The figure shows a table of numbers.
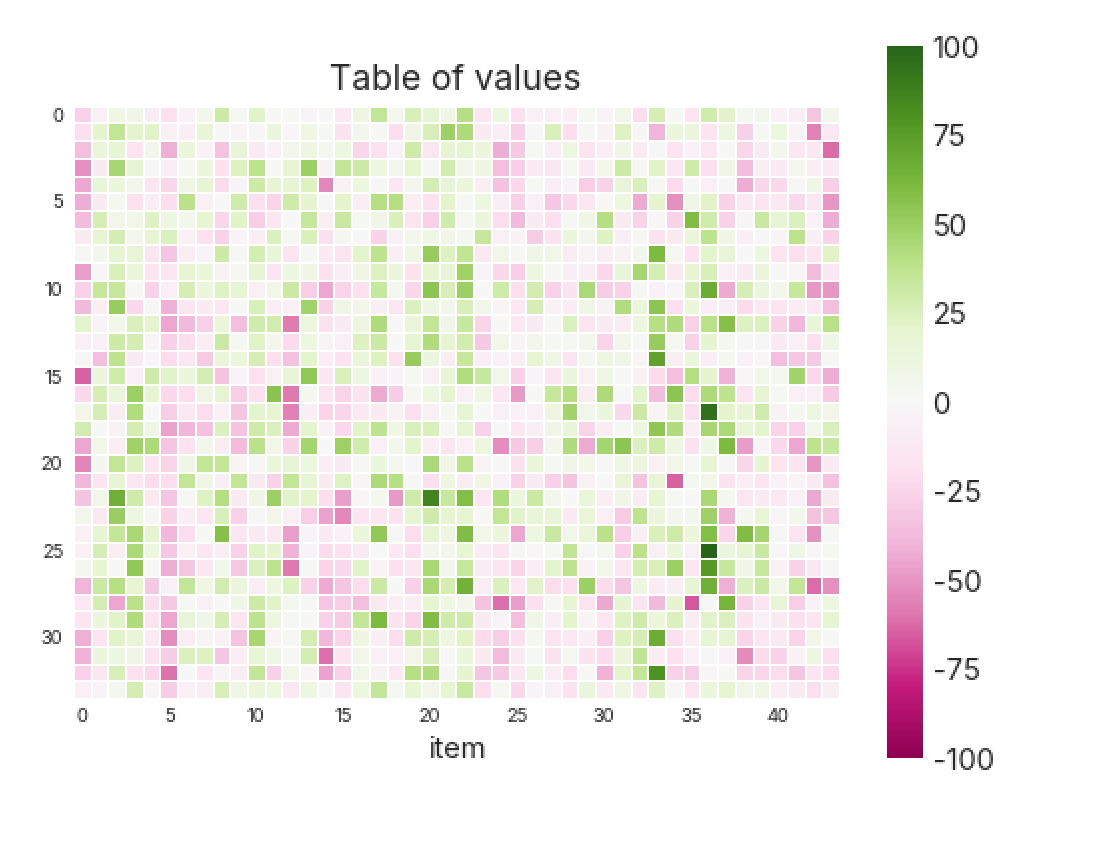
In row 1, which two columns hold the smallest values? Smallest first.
42, 33
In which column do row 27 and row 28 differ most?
37
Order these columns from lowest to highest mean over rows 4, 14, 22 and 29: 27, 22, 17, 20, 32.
27, 32, 17, 22, 20
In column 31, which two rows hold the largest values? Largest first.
19, 11
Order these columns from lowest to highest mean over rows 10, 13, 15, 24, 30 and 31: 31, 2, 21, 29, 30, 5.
5, 30, 31, 29, 21, 2
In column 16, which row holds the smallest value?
28
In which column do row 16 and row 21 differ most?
34
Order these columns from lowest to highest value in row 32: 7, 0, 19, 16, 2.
0, 7, 16, 2, 19
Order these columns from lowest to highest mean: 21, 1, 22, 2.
1, 21, 2, 22
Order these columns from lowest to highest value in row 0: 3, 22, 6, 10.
6, 3, 10, 22
